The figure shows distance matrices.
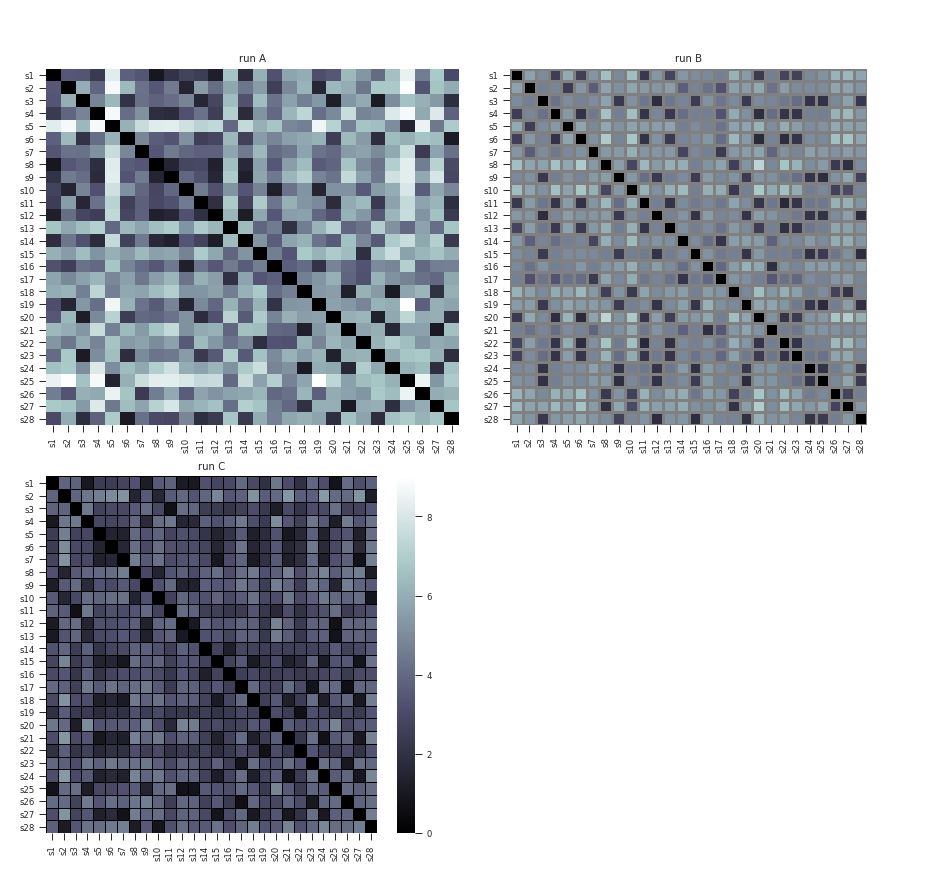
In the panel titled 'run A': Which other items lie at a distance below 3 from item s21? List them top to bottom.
s18, s24, s27
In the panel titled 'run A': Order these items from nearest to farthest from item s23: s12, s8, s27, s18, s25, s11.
s11, s12, s8, s18, s27, s25
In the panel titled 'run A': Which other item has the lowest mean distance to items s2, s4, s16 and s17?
s10
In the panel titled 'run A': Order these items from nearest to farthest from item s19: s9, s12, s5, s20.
s12, s9, s20, s5
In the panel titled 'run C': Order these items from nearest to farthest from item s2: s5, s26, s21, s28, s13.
s28, s13, s26, s5, s21
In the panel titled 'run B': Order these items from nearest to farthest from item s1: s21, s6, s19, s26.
s6, s21, s19, s26
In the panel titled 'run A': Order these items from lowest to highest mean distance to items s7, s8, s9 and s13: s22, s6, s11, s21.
s11, s6, s22, s21
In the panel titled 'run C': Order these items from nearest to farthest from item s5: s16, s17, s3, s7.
s7, s16, s3, s17
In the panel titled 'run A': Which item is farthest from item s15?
s24
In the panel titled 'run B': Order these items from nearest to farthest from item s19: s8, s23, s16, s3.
s3, s23, s8, s16
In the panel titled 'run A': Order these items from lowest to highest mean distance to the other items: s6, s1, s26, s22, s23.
s1, s6, s23, s22, s26
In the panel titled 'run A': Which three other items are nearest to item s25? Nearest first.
s5, s13, s17
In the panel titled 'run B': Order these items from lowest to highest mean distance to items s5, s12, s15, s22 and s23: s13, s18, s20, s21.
s13, s20, s21, s18
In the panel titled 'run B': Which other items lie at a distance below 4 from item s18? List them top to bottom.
s8, s10, s26, s27
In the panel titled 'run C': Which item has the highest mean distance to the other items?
s2
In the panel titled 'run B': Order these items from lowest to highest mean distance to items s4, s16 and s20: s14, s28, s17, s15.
s17, s14, s15, s28
